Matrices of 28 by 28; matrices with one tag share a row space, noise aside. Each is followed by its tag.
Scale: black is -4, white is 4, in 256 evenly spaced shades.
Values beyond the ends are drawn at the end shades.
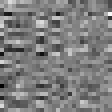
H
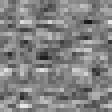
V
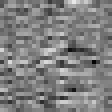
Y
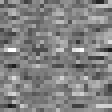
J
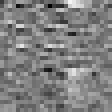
Y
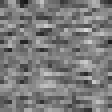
V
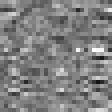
J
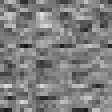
V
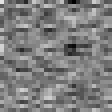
Y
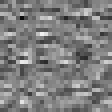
V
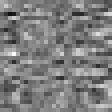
J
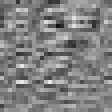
Y
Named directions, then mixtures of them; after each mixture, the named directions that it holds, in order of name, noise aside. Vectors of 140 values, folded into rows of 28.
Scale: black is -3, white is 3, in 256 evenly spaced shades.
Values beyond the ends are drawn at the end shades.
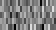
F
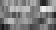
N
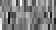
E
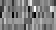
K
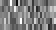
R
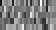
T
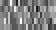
R.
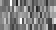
R.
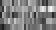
K, N, T.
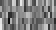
E.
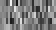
K, R, T.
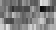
N.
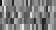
F, T.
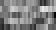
N.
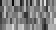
E, T.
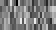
R.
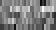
F, N.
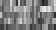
N, R.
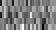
F, T.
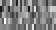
K, R.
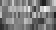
K, N.
